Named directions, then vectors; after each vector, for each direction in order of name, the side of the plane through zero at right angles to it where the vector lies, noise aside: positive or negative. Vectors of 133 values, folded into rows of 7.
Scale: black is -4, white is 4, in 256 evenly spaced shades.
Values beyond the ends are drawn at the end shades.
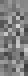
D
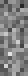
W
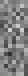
positive, negative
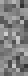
positive, positive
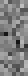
negative, negative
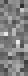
positive, positive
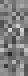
positive, negative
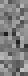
negative, negative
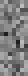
negative, negative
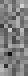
positive, negative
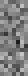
negative, negative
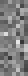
positive, positive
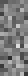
positive, positive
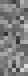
negative, negative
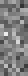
positive, positive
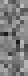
negative, negative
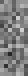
positive, negative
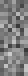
negative, positive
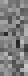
negative, negative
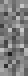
positive, negative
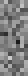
negative, negative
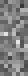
positive, positive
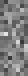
positive, positive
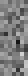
negative, negative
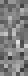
positive, positive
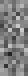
positive, negative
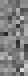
negative, negative
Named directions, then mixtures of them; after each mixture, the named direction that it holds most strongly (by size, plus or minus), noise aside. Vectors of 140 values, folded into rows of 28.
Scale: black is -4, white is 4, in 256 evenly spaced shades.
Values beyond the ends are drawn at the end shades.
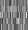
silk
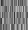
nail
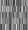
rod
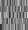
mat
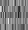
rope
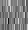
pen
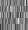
silk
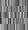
mat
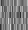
nail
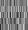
silk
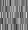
silk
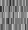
rope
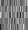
mat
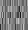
silk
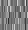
pen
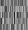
nail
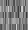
rod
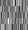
rope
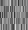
nail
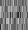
silk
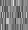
rope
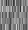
rod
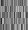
nail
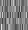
silk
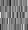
mat
